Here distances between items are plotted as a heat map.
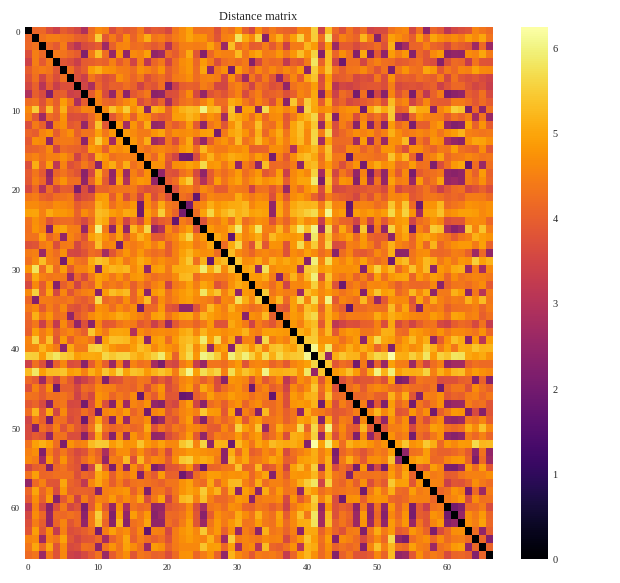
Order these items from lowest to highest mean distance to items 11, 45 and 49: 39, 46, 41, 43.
46, 39, 43, 41
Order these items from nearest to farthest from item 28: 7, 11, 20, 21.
11, 7, 20, 21
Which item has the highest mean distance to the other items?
41
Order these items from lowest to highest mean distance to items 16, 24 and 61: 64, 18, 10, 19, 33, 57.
18, 19, 57, 64, 33, 10
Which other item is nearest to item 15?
38
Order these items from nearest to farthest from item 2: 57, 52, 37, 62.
37, 62, 57, 52
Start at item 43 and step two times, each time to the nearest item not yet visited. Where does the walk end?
21
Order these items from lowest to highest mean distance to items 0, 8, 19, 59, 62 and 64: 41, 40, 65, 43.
65, 40, 43, 41
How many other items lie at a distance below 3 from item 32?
3
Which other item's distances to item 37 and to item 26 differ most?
29
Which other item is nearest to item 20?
7
